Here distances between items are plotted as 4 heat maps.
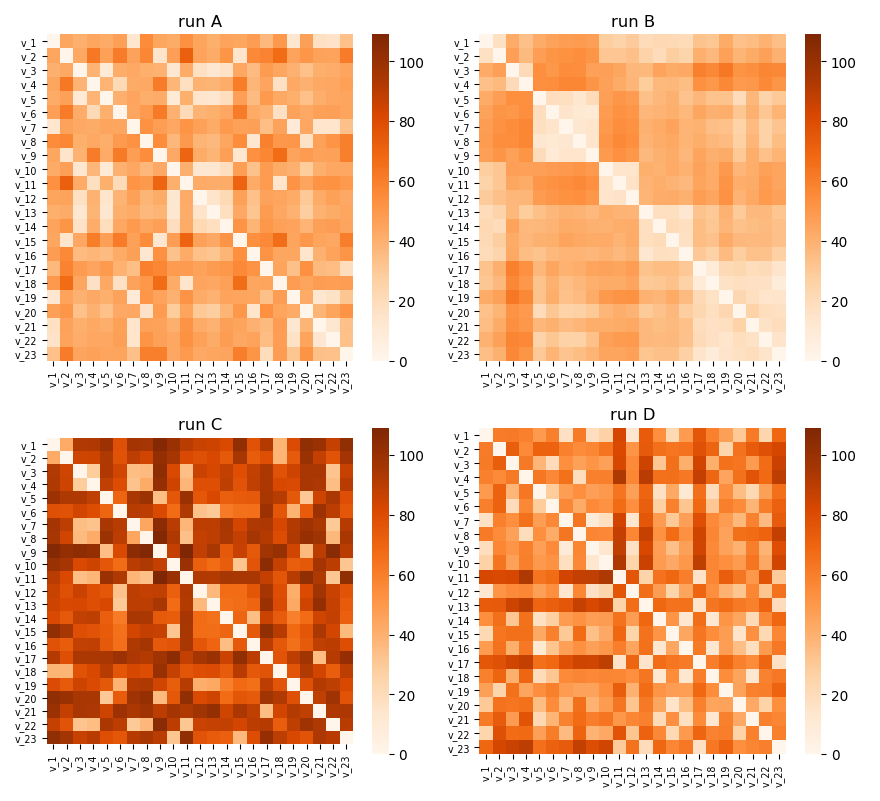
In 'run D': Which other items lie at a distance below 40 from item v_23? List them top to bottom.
v_11, v_13, v_17
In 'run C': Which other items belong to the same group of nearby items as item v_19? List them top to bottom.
v_6, v_12, v_13
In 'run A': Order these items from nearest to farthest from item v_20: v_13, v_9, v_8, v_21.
v_8, v_13, v_21, v_9
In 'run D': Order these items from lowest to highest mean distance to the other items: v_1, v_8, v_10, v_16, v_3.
v_16, v_1, v_10, v_3, v_8
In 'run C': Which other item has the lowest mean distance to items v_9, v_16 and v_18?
v_14
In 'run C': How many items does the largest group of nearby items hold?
6
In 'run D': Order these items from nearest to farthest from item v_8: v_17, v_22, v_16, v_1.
v_16, v_1, v_22, v_17
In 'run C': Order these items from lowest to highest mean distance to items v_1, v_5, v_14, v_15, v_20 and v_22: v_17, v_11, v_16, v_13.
v_16, v_13, v_11, v_17
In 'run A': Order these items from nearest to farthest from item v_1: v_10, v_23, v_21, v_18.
v_21, v_23, v_10, v_18
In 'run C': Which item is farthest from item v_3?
v_9
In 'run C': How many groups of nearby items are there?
7
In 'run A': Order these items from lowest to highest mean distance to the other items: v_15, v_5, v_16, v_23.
v_5, v_16, v_23, v_15
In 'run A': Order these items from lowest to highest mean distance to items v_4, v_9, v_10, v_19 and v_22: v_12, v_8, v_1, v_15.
v_1, v_12, v_15, v_8
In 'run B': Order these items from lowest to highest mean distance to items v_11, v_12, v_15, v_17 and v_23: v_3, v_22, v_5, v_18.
v_18, v_22, v_5, v_3
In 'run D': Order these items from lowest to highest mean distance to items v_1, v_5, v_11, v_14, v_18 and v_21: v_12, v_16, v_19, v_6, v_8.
v_16, v_6, v_12, v_19, v_8
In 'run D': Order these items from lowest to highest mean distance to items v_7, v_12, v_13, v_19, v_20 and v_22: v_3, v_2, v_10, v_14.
v_10, v_14, v_2, v_3
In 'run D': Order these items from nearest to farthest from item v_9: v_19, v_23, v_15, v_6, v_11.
v_15, v_19, v_6, v_23, v_11
